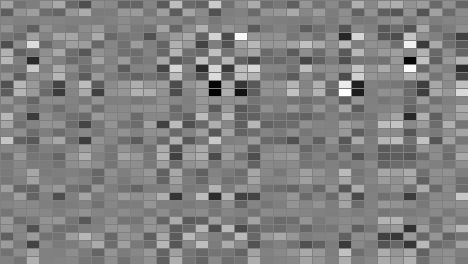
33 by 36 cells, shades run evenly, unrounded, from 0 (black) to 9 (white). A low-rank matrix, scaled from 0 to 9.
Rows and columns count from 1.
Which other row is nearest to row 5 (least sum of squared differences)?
10
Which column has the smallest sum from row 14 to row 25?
32
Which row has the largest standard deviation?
12
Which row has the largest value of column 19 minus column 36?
5
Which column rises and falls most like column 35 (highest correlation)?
31
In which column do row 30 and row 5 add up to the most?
19
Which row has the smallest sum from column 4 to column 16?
16
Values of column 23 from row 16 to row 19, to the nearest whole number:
4 5 3 5
